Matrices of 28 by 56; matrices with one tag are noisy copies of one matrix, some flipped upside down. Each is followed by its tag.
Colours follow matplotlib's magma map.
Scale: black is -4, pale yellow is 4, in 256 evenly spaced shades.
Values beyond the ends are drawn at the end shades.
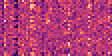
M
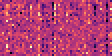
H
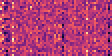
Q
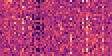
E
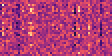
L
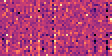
H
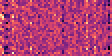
Q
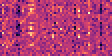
L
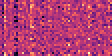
M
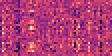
L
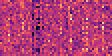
E
